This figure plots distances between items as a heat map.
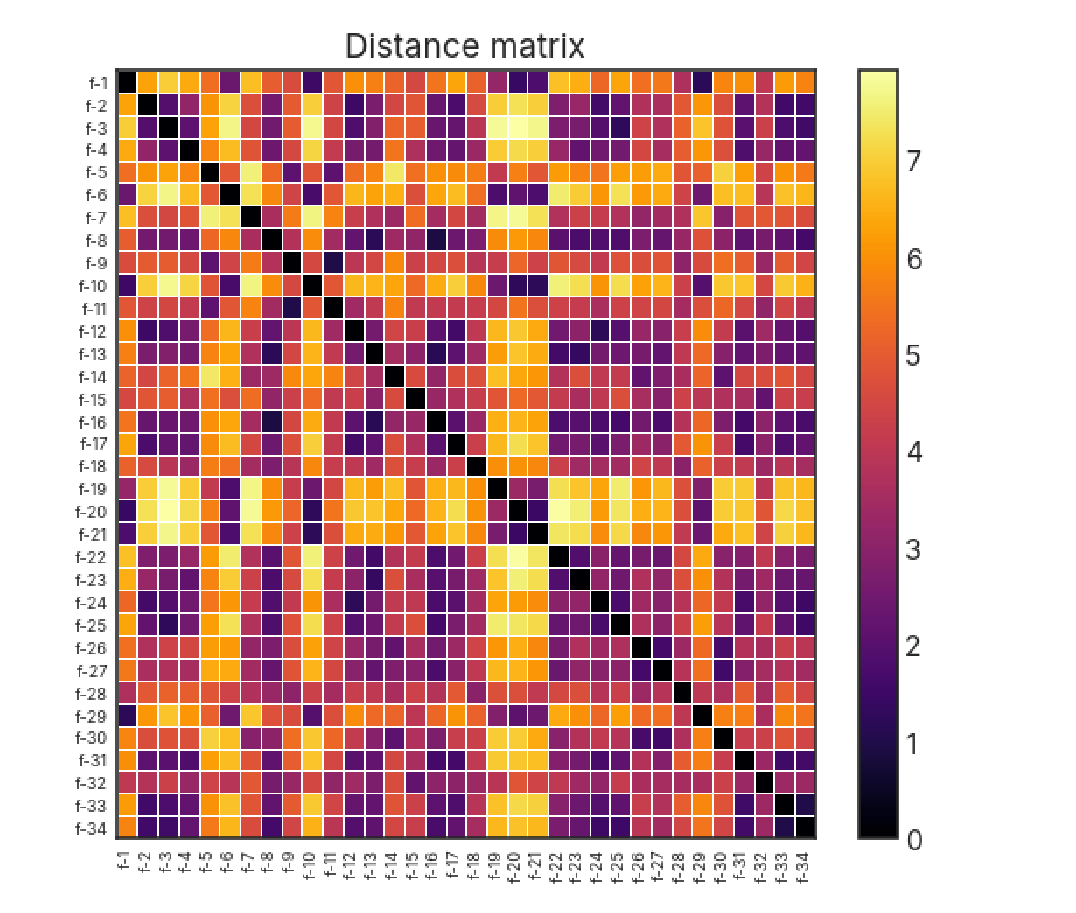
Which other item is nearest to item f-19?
f-6
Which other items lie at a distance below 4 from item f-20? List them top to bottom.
f-1, f-6, f-10, f-19, f-21, f-29
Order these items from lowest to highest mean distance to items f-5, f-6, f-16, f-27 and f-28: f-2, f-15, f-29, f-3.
f-15, f-29, f-2, f-3
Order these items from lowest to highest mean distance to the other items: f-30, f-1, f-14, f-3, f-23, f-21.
f-23, f-3, f-30, f-14, f-1, f-21
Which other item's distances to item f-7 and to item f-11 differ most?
f-5
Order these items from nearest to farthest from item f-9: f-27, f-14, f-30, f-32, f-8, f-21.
f-32, f-8, f-21, f-27, f-30, f-14
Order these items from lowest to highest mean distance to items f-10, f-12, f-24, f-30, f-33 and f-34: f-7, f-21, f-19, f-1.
f-7, f-1, f-21, f-19
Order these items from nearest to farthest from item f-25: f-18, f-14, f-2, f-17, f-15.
f-2, f-17, f-18, f-14, f-15
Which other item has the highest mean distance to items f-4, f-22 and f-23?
f-20
